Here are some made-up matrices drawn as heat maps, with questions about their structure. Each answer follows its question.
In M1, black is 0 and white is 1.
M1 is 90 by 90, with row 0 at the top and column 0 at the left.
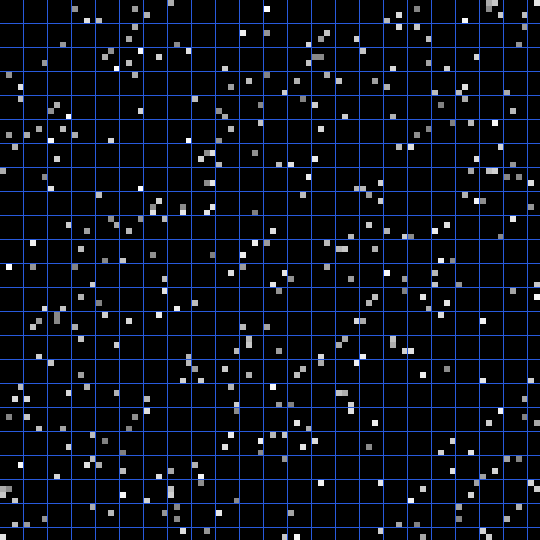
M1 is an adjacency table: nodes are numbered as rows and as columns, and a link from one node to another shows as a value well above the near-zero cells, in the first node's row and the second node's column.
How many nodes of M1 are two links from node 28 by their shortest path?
5
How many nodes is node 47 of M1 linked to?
5
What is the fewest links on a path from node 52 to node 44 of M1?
7
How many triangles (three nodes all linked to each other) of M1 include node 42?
1
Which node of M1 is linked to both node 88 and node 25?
node 34
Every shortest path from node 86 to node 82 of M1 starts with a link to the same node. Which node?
node 76
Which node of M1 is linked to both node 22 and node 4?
node 69
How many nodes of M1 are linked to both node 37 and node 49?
0
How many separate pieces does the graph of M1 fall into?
2
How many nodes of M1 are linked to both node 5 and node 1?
1
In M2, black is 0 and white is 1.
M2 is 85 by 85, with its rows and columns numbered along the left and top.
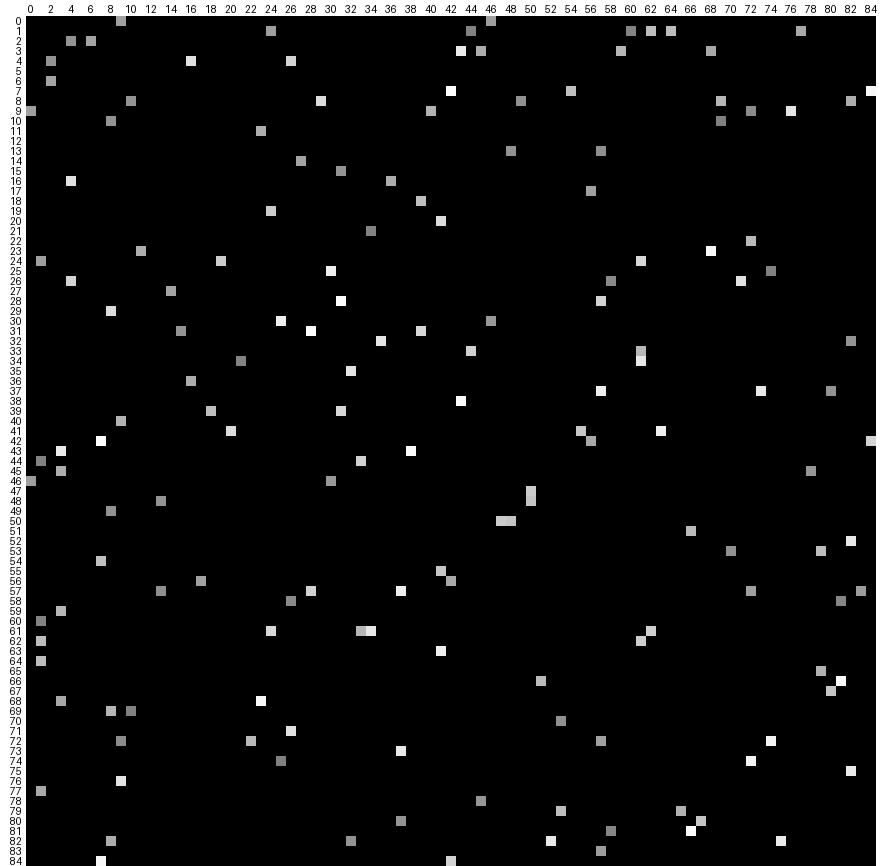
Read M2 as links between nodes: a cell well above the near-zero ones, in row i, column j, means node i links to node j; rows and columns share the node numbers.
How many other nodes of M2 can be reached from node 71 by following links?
10
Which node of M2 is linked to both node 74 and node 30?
node 25
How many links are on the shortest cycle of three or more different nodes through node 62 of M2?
4
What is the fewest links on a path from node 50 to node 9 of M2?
5
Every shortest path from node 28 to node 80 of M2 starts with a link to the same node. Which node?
node 57
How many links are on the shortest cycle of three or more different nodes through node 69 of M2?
3
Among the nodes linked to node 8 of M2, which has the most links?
node 82
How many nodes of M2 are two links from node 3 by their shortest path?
3
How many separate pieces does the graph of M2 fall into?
11
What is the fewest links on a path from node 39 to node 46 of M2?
7
